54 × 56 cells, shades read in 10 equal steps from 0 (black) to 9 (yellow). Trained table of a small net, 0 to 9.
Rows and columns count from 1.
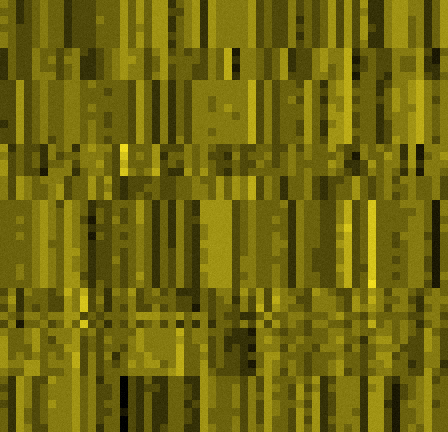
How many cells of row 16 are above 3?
41
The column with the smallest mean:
22
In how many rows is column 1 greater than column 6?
15
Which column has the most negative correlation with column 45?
16
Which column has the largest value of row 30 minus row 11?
47
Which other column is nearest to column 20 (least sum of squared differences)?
24
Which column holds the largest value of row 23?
32
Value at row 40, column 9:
6
